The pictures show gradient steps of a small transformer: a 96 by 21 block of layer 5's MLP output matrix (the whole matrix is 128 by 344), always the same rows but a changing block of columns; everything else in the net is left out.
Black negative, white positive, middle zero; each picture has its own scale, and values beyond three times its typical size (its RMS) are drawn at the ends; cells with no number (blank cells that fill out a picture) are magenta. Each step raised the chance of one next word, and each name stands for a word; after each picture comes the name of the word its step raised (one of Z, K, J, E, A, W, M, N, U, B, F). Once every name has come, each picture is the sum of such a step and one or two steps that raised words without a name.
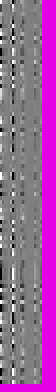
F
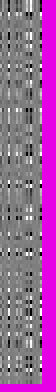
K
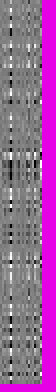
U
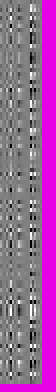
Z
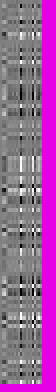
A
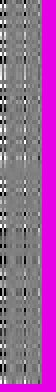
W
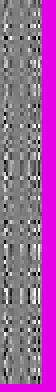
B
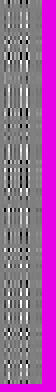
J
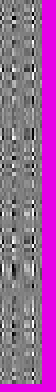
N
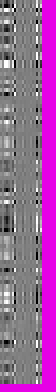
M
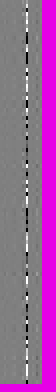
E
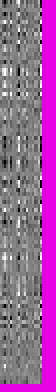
A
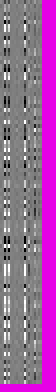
N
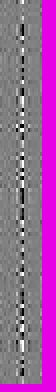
B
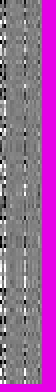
F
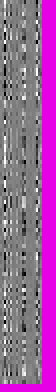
E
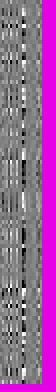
J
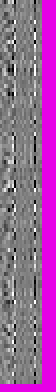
J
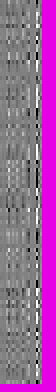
J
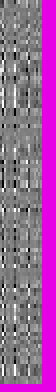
J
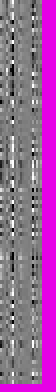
U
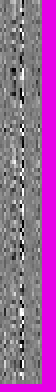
Z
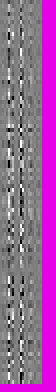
A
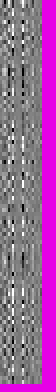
B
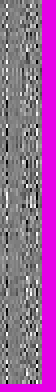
A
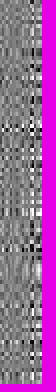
N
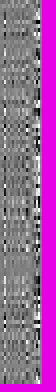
A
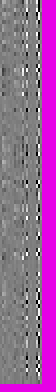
K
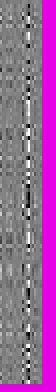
N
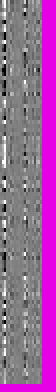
K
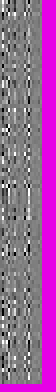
K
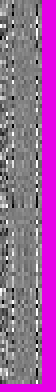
B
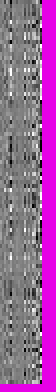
E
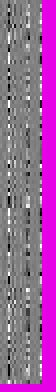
E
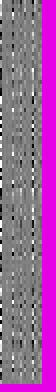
K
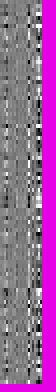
B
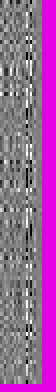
J
